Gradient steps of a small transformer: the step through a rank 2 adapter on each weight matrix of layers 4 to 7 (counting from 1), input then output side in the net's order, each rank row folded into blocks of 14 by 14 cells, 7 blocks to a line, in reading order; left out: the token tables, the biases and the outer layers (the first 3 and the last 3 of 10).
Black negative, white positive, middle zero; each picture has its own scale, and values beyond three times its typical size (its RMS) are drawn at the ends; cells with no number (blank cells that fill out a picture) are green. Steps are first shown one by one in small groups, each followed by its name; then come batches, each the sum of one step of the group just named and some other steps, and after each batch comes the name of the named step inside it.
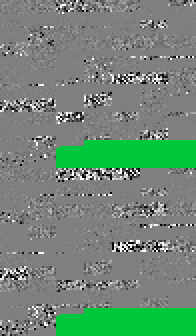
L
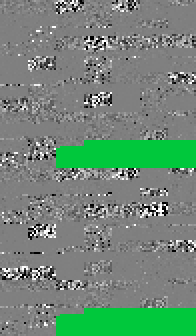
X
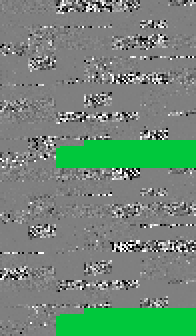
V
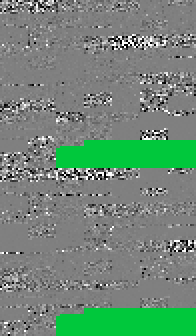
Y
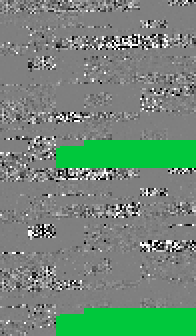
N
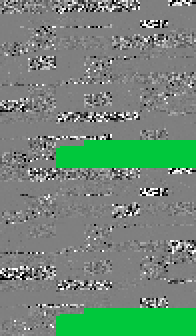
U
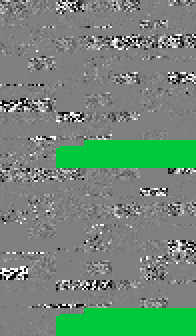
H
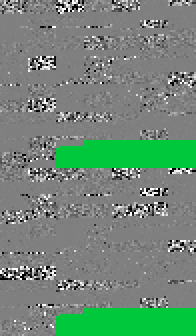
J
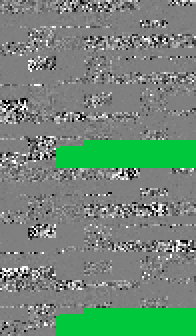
X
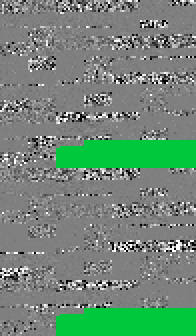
V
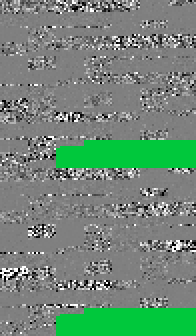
N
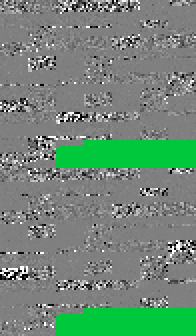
U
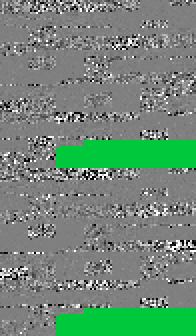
N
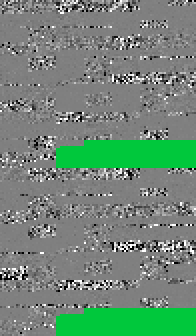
V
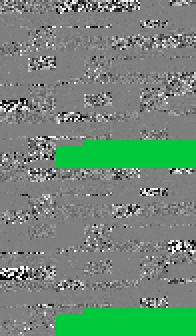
U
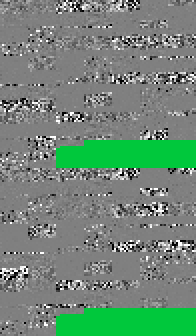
H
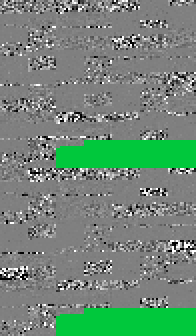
U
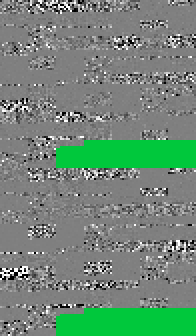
H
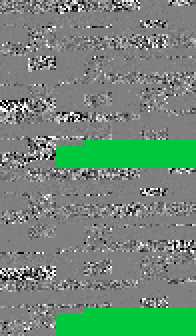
J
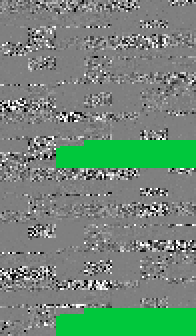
X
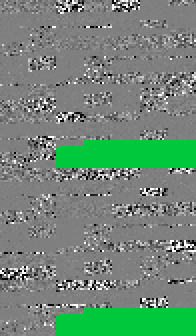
U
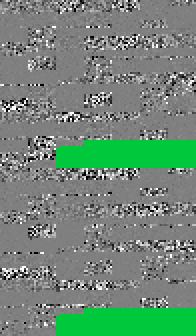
X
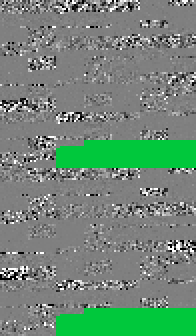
J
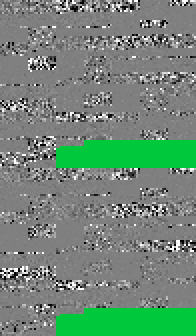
X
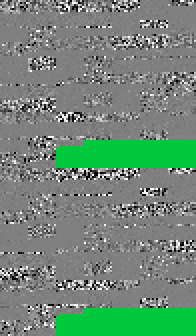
J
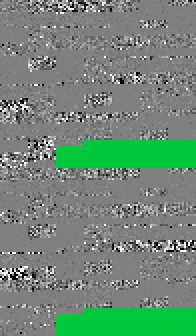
V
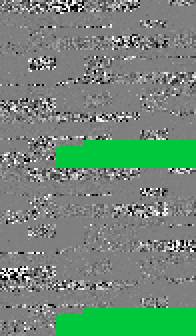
J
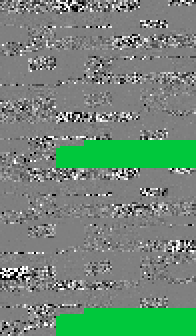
U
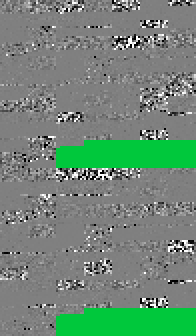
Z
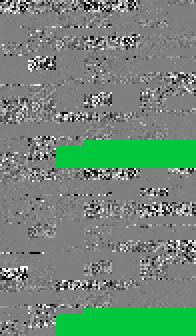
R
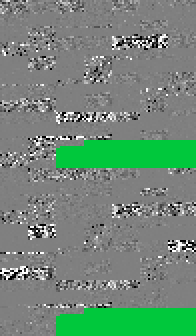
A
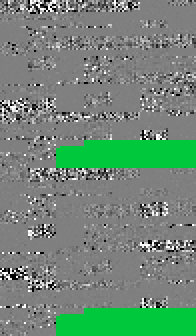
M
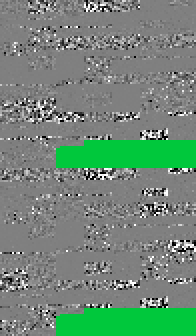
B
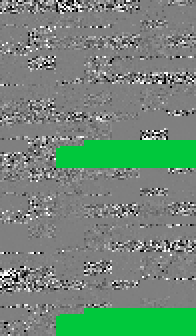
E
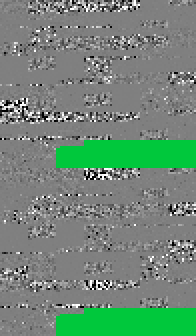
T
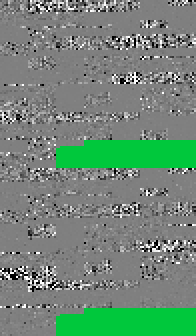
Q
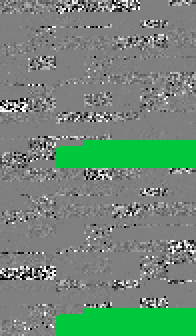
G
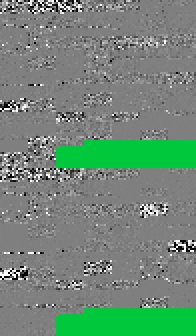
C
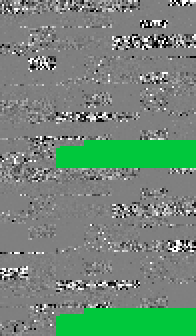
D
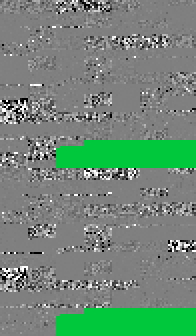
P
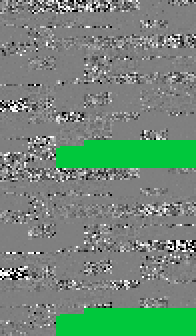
C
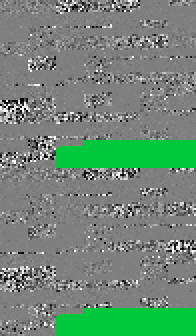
G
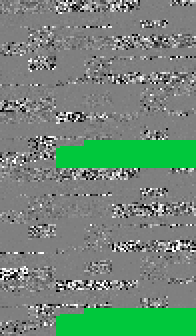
D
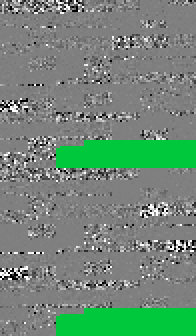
C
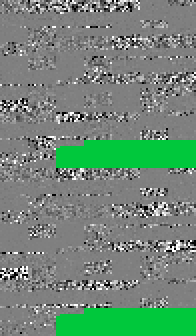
M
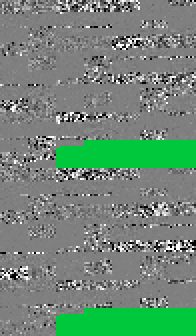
Z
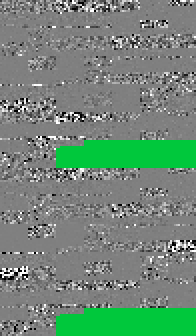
B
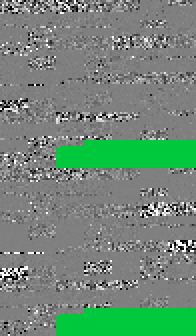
C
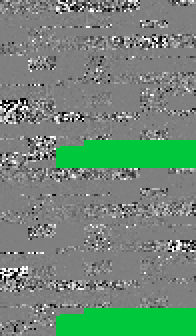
P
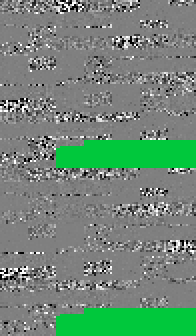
G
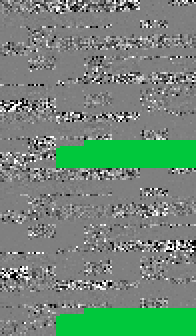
M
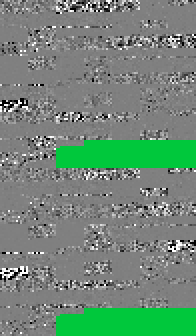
P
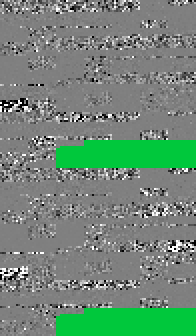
B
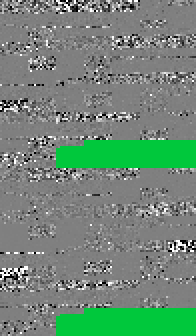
C
